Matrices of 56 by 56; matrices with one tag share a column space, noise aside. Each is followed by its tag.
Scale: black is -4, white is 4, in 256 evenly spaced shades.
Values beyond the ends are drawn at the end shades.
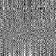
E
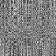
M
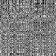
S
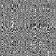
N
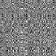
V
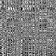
E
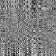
E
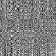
E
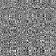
V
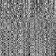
S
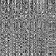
S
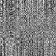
M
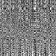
E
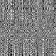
E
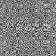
N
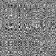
N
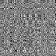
V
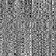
S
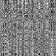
S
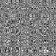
V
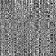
S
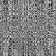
M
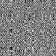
V
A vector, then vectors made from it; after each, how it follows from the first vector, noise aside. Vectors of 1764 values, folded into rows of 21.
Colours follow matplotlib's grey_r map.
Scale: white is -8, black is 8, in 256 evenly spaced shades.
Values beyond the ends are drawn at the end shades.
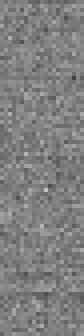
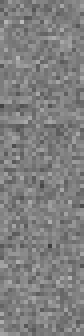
wrapped around.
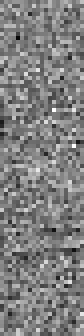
wrapped around, scaled up.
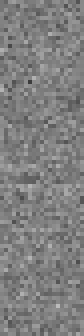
wrapped around, negated.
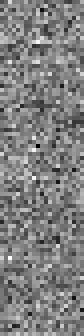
reversed, negated, scaled up.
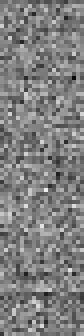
scaled up.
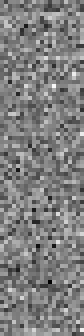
wrapped around, negated, scaled up.
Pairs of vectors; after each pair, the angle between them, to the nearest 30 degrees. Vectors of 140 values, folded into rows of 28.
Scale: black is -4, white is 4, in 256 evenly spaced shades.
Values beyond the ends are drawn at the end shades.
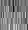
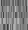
60 degrees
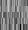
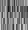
150 degrees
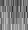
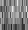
150 degrees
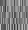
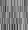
30 degrees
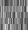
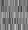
120 degrees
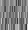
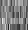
120 degrees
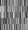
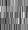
30 degrees
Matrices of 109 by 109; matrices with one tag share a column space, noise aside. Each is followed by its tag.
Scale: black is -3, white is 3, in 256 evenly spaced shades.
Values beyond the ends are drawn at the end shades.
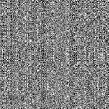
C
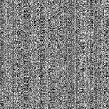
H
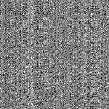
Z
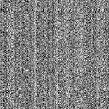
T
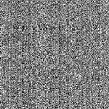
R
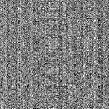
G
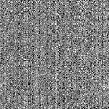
C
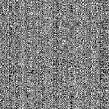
Z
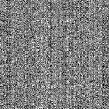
G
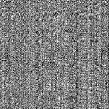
C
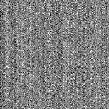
Z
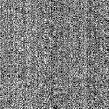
G
